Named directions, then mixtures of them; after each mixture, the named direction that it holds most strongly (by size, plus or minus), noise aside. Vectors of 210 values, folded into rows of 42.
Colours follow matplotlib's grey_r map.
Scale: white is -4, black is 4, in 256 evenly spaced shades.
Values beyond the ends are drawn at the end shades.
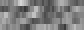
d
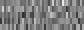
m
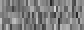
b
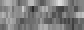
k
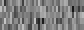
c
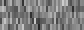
c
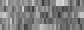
k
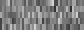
b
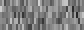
c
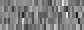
m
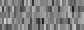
c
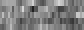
k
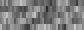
d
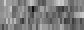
k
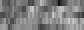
k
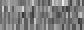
m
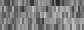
k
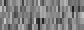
c
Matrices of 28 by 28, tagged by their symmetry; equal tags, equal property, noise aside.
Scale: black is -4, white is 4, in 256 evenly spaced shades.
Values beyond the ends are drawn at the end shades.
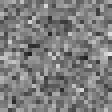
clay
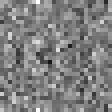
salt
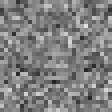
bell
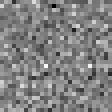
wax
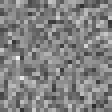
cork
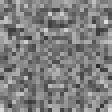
bell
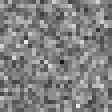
wax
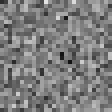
salt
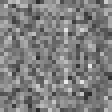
salt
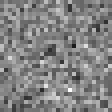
cork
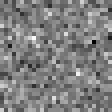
clay
